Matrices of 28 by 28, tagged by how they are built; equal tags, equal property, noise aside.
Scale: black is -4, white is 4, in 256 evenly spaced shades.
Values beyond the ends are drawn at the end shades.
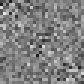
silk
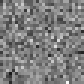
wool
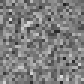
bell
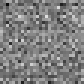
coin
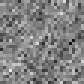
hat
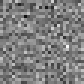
wool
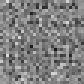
wool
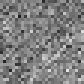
hat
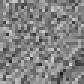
hat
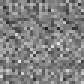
coin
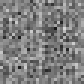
wool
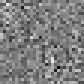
silk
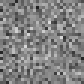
bell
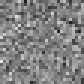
bell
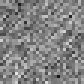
hat
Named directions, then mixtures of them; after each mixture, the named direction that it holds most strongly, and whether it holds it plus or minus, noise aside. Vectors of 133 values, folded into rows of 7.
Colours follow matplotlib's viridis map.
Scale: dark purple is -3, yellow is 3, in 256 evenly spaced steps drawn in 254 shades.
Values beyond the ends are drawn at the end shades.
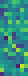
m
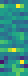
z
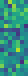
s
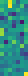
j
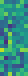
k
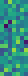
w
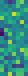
k, plus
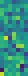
m, minus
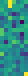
j, plus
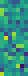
m, minus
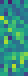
s, minus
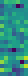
z, minus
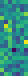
w, minus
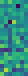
w, plus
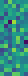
w, plus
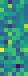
k, plus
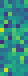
s, minus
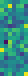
k, plus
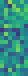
s, plus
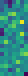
j, minus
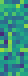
k, plus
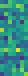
m, plus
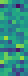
z, minus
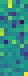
j, plus
